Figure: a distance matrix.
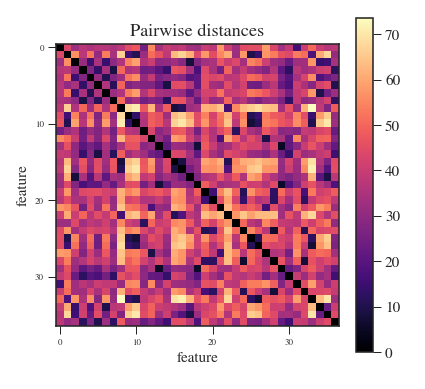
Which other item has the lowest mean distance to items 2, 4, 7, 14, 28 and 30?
3
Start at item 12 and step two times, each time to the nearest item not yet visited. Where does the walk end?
21
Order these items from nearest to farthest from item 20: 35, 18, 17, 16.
17, 18, 35, 16
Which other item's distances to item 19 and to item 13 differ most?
29
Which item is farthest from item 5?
8
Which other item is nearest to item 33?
26
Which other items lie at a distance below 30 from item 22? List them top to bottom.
8, 15, 16
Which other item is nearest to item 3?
7
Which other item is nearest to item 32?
28
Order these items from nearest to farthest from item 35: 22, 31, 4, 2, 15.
2, 4, 15, 31, 22
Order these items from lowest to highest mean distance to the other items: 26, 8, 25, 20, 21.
20, 26, 25, 21, 8
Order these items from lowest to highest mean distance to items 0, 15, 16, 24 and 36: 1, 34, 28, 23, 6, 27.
6, 34, 28, 23, 27, 1
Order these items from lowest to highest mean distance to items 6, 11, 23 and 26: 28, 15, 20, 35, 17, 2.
2, 20, 17, 28, 35, 15
